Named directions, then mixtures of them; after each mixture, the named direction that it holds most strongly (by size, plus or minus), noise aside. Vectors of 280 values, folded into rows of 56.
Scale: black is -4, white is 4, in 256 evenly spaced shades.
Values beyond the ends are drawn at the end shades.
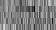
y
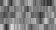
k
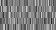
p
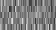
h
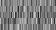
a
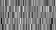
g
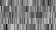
k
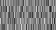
p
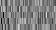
a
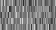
h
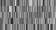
h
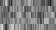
k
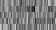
y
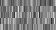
a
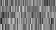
g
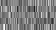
p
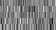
g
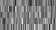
h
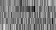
y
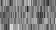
k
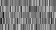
p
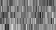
k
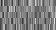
h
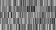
h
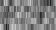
k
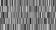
p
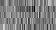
y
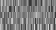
h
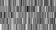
h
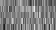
y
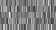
p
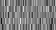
g
